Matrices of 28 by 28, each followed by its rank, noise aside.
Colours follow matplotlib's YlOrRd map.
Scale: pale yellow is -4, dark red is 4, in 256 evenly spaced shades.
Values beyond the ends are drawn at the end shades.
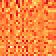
four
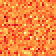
four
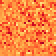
seven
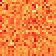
seven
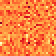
five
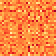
four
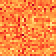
six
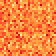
seven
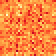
seven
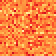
six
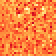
six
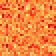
five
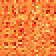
five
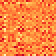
five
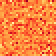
six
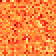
seven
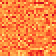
five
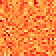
six
